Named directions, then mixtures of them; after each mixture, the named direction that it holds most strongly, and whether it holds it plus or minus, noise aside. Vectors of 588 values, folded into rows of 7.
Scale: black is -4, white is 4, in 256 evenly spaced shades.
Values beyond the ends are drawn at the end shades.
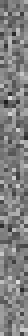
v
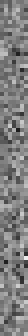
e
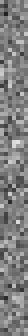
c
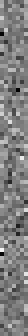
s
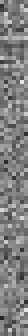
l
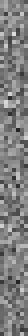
v, minus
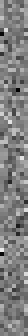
s, plus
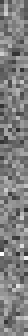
e, plus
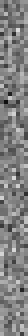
v, plus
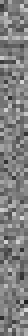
l, plus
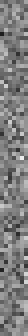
e, plus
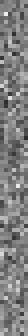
v, plus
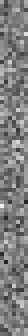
c, plus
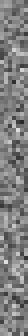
e, minus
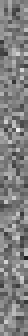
e, minus
